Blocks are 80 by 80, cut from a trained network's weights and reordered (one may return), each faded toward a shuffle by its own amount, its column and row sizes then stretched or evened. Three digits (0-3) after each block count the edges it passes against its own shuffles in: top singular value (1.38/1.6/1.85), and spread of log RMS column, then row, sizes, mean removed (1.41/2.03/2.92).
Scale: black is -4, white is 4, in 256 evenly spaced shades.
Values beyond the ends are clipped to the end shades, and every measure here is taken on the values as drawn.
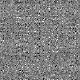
1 2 1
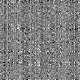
3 1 2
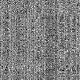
3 0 1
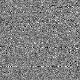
2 1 2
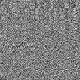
3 0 0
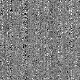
1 2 1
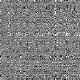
2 2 2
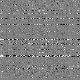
2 1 3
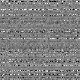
3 1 3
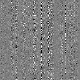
3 3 1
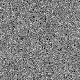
1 0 0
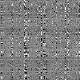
2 3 1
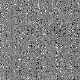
0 2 2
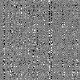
1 3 1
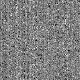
1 1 0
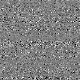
0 0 3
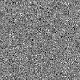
3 1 1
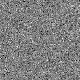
1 0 0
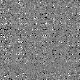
0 2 2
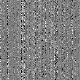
2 3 0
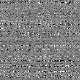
2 1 3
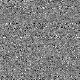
0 0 2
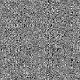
3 2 1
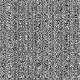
3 1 1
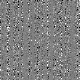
0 3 1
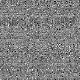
2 1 1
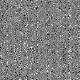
0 2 0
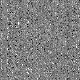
0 2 0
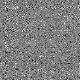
0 2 1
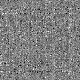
1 0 1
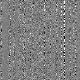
3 3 0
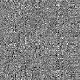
2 2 1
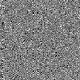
3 1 0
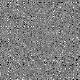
1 2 2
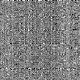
3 0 2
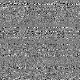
1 1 3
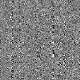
2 2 1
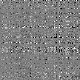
1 2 3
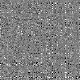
2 2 2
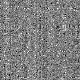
1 1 1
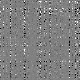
1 3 2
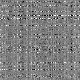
3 1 3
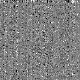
1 2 1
